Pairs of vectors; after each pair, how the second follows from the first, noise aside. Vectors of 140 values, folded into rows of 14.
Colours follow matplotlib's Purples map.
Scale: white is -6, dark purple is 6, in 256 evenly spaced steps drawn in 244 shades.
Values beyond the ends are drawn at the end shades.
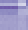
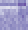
negated.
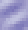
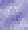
negated.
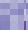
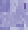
wrapped around, partly zeroed.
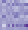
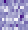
wrapped around, negated, scaled up.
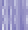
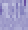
reversed, negated, partly zeroed.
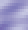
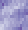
negated.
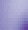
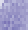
reversed, negated, partly zeroed.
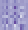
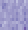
wrapped around, shrunk.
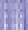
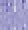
wrapped around, negated, partly zeroed.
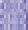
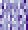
scaled up.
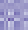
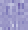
wrapped around, negated, partly zeroed.
